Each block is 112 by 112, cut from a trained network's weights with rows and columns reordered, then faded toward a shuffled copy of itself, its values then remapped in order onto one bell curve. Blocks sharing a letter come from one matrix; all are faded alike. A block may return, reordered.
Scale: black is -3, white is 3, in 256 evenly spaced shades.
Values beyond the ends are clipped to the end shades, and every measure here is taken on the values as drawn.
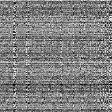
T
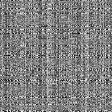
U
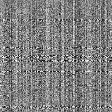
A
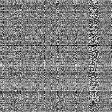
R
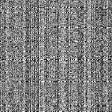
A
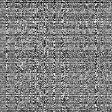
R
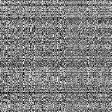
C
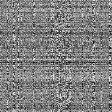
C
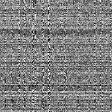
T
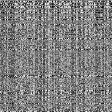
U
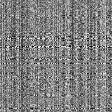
A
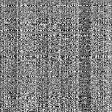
U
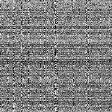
C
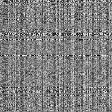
A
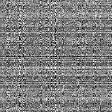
T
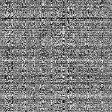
R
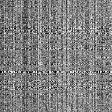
A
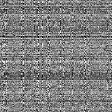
T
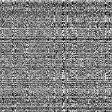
T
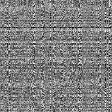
R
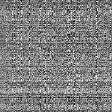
C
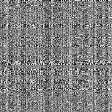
U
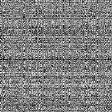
R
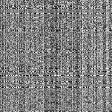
A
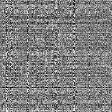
C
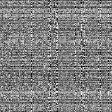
C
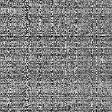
C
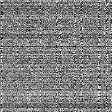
T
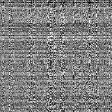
R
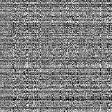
T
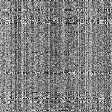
A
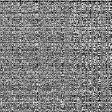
R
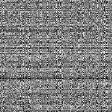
R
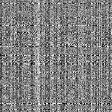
A
